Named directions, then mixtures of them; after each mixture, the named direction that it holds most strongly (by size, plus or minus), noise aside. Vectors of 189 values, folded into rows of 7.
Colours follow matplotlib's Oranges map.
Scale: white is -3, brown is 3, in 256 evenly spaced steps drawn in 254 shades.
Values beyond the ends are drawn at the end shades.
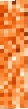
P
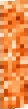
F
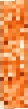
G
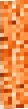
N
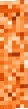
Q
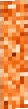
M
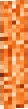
N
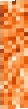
P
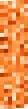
N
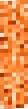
N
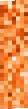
P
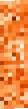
G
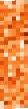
G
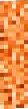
N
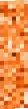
Q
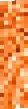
P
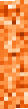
Q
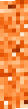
M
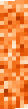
F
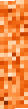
G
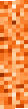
N
